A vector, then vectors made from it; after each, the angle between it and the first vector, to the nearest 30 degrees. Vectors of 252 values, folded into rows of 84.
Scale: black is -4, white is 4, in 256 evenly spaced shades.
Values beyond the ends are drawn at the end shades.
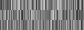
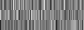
60 degrees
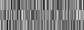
150 degrees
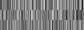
30 degrees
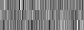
90 degrees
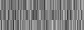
120 degrees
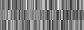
60 degrees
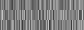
90 degrees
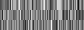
30 degrees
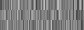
30 degrees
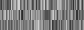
30 degrees
